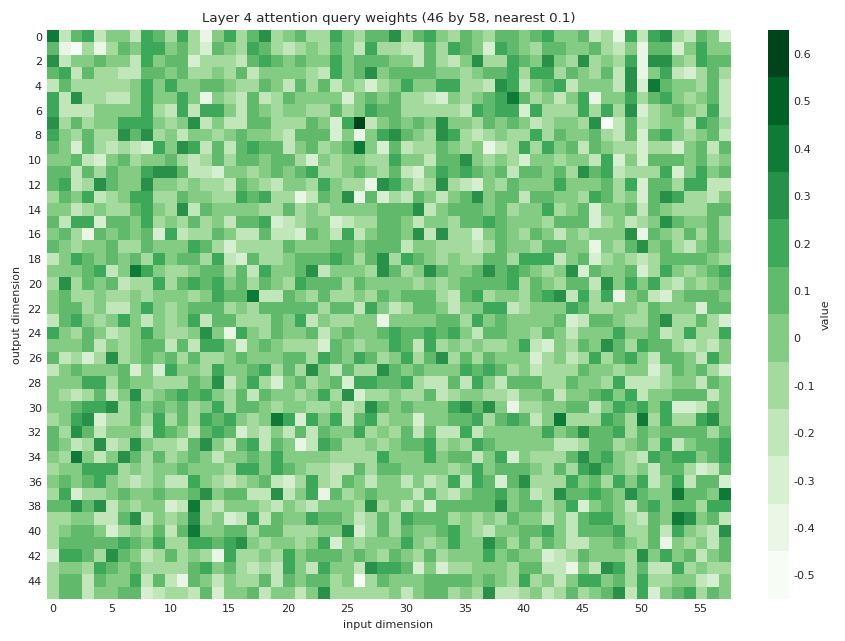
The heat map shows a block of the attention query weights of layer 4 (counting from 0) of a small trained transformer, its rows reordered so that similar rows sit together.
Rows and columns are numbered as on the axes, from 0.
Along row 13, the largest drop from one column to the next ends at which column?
26
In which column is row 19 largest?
7
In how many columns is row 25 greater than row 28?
23
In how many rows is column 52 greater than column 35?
22
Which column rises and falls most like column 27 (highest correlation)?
24
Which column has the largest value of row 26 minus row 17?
46
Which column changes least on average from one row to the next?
29
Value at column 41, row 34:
-0.1
